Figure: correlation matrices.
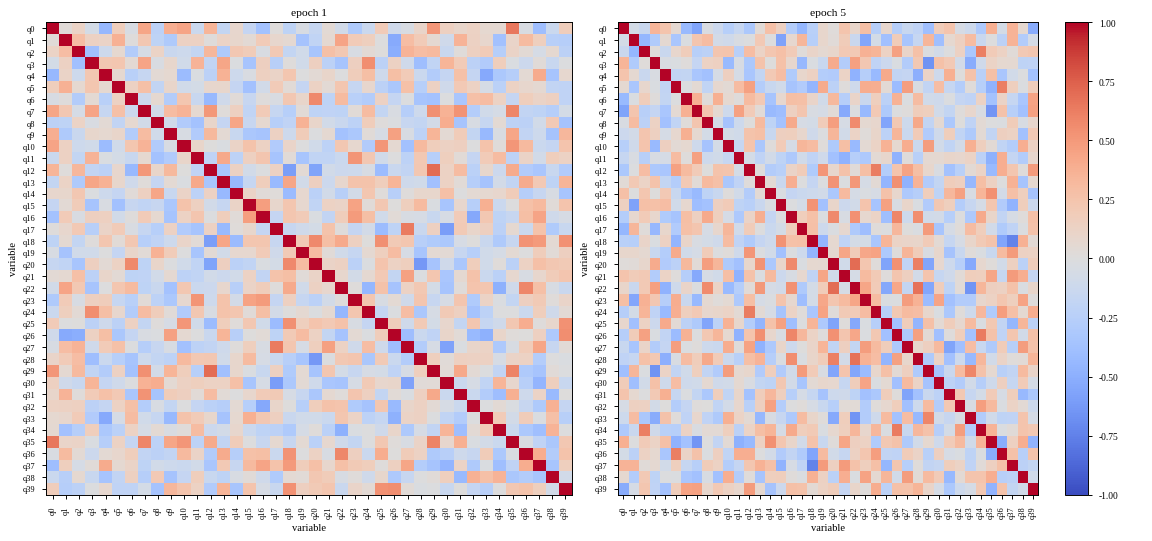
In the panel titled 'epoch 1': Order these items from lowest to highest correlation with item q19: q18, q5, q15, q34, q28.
q28, q5, q34, q15, q18
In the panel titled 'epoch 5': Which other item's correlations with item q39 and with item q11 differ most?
q26
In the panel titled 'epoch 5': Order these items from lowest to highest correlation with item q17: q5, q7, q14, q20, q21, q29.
q5, q14, q20, q21, q7, q29
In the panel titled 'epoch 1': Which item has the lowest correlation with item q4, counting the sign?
q33
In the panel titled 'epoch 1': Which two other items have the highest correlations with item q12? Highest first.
q29, q7
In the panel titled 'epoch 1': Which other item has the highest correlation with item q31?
q7
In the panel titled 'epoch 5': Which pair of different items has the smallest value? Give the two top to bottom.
q18, q37
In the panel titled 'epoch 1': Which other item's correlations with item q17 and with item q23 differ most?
q11
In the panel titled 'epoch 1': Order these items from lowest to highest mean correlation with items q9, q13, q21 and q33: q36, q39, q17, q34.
q34, q17, q36, q39
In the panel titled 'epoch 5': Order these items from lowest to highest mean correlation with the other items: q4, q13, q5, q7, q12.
q4, q7, q5, q13, q12
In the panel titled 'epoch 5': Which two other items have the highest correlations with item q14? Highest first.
q35, q32
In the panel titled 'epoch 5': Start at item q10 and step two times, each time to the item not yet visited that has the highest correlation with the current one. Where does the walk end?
q33
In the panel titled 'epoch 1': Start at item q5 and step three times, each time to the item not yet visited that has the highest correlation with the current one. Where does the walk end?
q36
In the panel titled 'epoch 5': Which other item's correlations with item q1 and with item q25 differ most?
q15
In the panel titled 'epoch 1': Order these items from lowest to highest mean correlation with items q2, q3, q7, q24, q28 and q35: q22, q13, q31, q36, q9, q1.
q22, q36, q13, q9, q1, q31
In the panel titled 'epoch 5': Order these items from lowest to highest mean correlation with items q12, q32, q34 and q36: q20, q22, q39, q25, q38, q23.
q25, q20, q38, q23, q22, q39
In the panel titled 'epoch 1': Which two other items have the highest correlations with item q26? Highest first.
q39, q9
